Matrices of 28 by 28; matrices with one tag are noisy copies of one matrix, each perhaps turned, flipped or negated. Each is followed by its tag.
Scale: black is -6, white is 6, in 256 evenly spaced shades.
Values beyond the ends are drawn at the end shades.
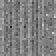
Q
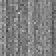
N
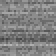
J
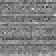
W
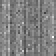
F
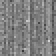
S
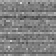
W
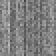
F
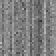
J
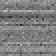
J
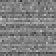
Q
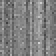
J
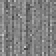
S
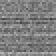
Q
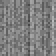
S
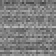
N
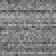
J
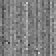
N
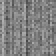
S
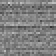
S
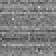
J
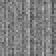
S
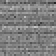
S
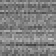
J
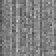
W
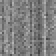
J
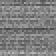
N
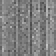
F
